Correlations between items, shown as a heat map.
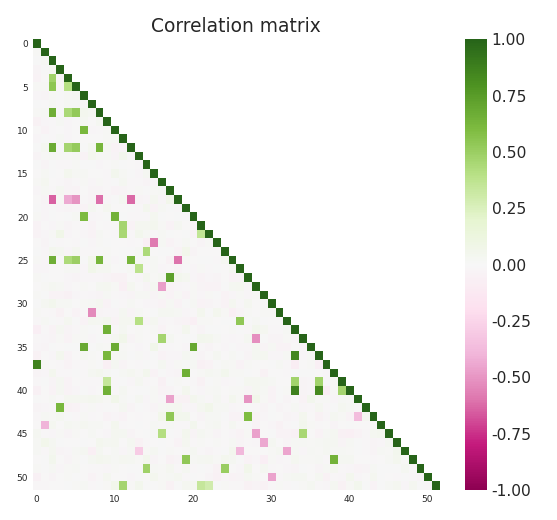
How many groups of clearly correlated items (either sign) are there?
16
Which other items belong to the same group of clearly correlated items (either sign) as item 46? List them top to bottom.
29
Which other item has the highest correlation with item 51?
11
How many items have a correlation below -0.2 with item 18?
6
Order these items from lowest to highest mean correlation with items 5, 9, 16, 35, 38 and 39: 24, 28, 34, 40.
28, 24, 34, 40
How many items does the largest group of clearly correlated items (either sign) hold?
7
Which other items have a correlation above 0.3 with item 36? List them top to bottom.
9, 33, 39, 40
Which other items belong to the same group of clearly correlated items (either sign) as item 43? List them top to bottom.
17, 27, 41
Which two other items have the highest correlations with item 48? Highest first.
38, 19
